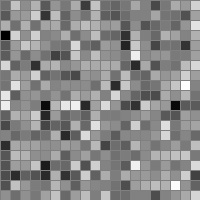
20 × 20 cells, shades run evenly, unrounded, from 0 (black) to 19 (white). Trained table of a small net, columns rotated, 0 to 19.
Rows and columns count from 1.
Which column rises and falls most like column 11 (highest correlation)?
1
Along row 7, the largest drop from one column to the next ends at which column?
2
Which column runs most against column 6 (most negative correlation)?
14
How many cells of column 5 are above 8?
12
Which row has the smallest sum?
18
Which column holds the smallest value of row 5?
13
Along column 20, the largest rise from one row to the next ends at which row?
20
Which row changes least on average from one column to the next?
16
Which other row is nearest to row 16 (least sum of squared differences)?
19
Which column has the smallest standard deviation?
3
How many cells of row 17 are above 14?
5
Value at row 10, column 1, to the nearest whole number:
17
